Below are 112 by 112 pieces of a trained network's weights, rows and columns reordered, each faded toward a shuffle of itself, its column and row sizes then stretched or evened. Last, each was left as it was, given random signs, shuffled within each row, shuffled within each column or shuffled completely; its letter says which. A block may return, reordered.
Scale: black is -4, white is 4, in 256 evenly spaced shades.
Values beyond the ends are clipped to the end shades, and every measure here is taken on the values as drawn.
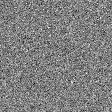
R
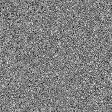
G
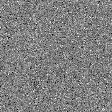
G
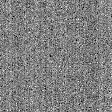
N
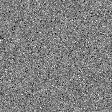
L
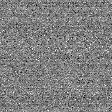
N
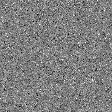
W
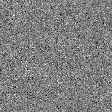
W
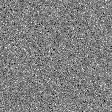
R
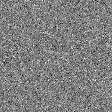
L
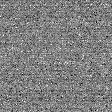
L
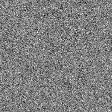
W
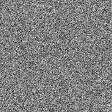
N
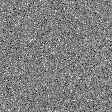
R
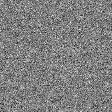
W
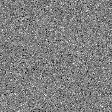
W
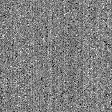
G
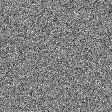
R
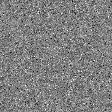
W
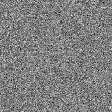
N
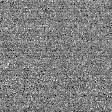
N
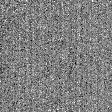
G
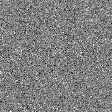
W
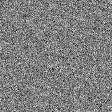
W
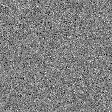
L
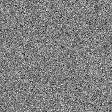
G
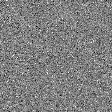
W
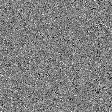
G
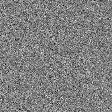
G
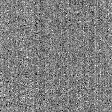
N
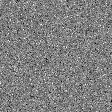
R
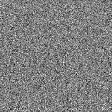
N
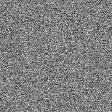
N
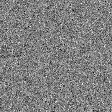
G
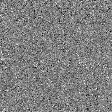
W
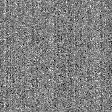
N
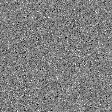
W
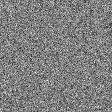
L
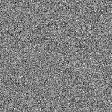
N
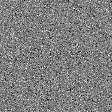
W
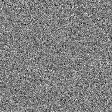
L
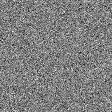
G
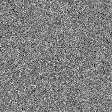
W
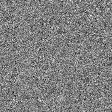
G
